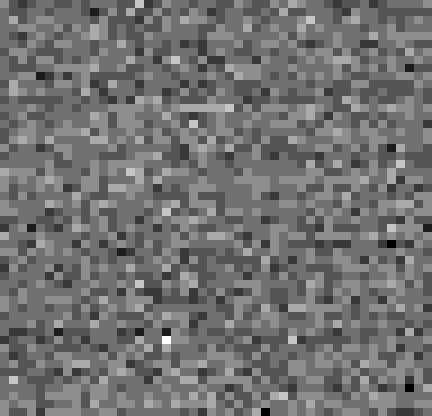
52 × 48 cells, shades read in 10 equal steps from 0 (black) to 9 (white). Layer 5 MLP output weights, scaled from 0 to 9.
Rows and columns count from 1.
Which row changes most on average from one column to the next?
48
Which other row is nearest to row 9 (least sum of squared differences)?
41
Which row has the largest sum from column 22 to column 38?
14
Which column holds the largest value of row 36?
16
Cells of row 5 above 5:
2
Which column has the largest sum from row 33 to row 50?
19
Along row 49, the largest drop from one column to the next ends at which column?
46
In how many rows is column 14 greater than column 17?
19
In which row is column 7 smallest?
42
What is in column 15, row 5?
3
